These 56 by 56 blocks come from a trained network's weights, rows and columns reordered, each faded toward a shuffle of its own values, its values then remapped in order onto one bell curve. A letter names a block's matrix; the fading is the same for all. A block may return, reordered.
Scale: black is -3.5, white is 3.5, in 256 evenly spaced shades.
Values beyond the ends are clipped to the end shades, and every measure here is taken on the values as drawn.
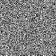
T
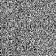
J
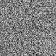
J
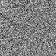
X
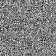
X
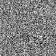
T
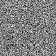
J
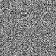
J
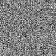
J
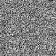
J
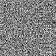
J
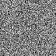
X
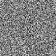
X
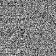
J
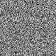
X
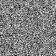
T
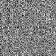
T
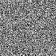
X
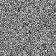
J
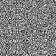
J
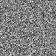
X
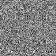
T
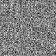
J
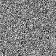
X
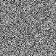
T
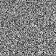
T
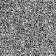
J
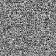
J
